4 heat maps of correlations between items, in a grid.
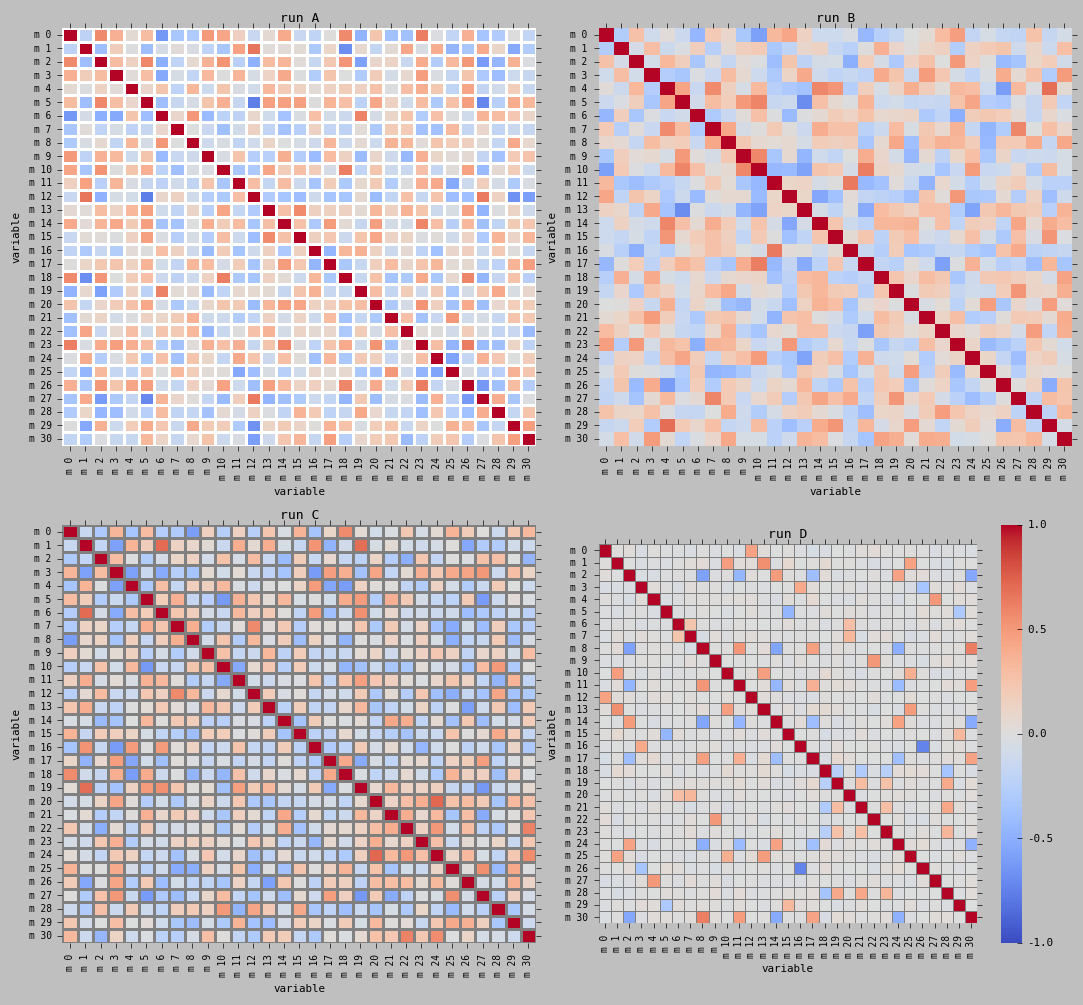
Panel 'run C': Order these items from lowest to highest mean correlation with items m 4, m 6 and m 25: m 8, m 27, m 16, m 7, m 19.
m 7, m 8, m 27, m 19, m 16
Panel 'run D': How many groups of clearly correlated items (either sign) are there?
9
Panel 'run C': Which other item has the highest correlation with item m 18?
m 0
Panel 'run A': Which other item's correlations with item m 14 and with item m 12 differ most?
m 5
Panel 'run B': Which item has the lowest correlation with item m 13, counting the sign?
m 5
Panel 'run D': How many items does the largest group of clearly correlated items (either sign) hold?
7
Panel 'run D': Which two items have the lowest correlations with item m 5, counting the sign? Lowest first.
m 15, m 29
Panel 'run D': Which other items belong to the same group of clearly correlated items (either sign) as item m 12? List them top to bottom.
m 0
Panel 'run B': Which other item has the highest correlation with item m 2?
m 23
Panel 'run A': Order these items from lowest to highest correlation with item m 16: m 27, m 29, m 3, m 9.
m 9, m 3, m 27, m 29
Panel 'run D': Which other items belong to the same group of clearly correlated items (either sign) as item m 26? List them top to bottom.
m 3, m 16
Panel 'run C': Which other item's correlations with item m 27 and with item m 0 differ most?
m 5
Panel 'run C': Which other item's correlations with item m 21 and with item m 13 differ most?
m 26
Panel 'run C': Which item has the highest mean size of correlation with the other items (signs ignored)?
m 3
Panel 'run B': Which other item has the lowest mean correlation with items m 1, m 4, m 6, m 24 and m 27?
m 12
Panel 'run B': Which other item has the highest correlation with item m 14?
m 4
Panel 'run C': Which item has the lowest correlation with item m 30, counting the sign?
m 2
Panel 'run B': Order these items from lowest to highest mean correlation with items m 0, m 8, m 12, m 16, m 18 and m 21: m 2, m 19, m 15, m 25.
m 25, m 15, m 2, m 19
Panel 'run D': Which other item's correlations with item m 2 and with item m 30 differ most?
m 8
